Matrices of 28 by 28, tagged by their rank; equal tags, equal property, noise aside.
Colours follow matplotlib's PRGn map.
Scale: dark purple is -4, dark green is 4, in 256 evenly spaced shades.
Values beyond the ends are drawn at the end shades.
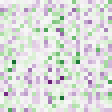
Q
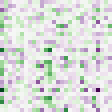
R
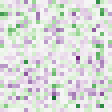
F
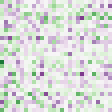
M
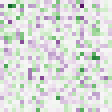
M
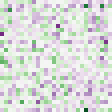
Q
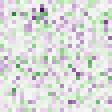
Q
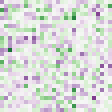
M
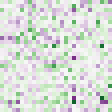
Q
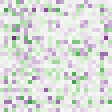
F
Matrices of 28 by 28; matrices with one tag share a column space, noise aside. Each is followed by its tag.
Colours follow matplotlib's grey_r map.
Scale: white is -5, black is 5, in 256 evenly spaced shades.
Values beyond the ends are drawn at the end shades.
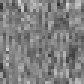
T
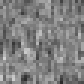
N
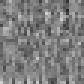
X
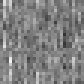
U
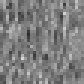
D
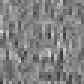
N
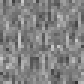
U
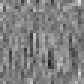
T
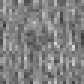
U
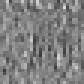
T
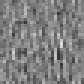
N
